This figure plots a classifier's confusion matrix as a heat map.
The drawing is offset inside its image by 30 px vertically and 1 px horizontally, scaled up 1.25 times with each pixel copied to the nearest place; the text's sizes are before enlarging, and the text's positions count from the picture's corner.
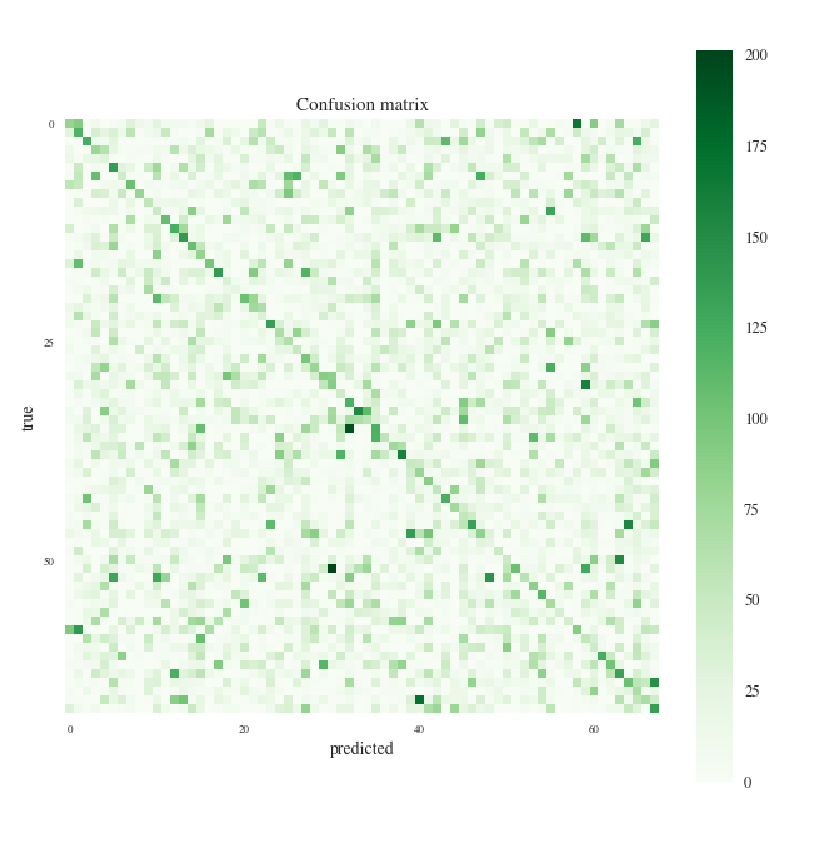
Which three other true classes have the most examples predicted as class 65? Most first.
2, 32, 55
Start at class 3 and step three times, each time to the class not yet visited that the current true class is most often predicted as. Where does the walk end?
32
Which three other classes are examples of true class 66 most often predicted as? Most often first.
40, 13, 12
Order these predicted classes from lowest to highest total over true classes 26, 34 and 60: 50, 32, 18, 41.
18, 41, 32, 50
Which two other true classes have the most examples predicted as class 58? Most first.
0, 16
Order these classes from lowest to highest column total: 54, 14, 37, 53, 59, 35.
53, 37, 54, 14, 59, 35
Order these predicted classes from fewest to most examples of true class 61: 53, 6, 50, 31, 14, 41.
41, 50, 14, 31, 53, 6
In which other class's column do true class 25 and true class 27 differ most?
57
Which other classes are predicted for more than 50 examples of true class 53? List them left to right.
4, 14, 27, 57, 62
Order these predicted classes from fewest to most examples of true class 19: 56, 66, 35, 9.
56, 66, 35, 9
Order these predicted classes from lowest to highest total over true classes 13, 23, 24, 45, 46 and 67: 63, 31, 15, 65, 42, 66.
31, 63, 65, 15, 66, 42
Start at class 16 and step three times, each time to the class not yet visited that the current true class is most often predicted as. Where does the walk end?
39
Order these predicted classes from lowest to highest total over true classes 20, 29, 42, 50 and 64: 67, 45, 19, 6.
6, 19, 45, 67
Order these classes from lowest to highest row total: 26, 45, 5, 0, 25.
45, 26, 25, 0, 5
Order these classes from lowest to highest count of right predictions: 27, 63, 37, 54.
37, 27, 54, 63
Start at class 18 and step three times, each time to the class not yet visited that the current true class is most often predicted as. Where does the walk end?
15
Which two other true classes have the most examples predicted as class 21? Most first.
17, 20
